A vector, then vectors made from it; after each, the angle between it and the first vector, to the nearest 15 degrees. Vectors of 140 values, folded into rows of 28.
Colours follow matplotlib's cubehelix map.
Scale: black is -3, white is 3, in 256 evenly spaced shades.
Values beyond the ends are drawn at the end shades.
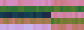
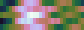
105 degrees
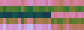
15 degrees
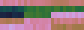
30 degrees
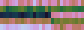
15 degrees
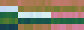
105 degrees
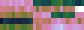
105 degrees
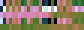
120 degrees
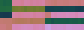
60 degrees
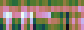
135 degrees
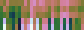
75 degrees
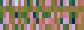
75 degrees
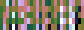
90 degrees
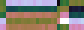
75 degrees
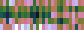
45 degrees
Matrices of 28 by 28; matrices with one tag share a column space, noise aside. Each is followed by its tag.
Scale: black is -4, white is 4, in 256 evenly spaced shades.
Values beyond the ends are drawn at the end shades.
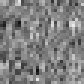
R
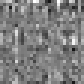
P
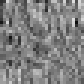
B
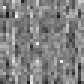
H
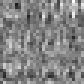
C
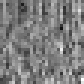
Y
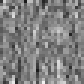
H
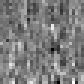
Y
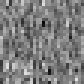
R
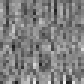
Y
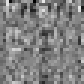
P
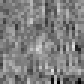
Y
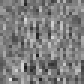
R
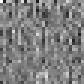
P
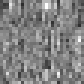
C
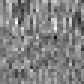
B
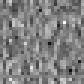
R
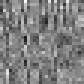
B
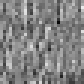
Y
